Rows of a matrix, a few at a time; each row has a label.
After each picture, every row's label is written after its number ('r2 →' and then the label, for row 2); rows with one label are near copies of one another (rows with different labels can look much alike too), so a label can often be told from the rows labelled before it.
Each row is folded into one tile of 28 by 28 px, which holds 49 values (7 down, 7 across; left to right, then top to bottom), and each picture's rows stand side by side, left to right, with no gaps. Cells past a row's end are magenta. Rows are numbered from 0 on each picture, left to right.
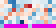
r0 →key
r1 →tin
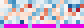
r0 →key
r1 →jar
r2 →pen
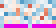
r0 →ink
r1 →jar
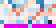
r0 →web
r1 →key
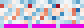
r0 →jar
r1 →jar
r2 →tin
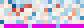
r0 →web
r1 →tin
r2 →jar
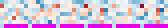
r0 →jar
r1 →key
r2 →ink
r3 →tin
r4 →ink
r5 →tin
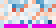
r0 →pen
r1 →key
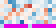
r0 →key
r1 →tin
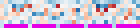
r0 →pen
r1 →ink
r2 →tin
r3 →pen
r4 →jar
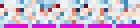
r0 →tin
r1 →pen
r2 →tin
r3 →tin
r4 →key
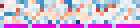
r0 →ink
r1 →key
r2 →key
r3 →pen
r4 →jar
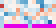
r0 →ink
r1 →key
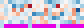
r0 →pen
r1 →ink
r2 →tin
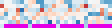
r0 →tin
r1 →key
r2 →key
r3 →ink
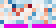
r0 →web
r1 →tin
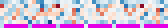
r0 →jar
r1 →key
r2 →tin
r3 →web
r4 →web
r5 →tin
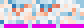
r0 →web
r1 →pen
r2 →ink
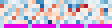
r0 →jar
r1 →key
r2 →pen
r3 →tin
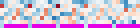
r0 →jar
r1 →jar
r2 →ink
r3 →jar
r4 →key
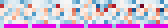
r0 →jar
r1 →tin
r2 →tin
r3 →pen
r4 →tin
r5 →tin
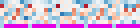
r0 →jar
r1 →tin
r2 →ink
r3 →jar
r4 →pen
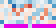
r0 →web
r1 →jar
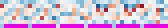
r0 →jar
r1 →jar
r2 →ink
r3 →pen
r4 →pen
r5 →tin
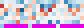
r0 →tin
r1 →pen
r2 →web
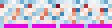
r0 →jar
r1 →jar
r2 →tin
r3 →tin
